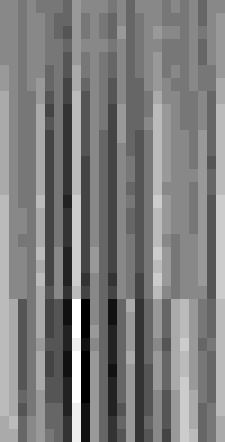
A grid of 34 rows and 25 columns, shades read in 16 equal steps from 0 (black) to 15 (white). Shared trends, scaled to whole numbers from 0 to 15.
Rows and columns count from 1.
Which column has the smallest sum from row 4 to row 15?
8
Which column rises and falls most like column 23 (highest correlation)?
18
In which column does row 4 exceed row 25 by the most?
10
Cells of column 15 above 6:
19
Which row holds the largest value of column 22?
34
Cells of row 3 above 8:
4
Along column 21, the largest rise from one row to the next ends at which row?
24
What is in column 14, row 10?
9
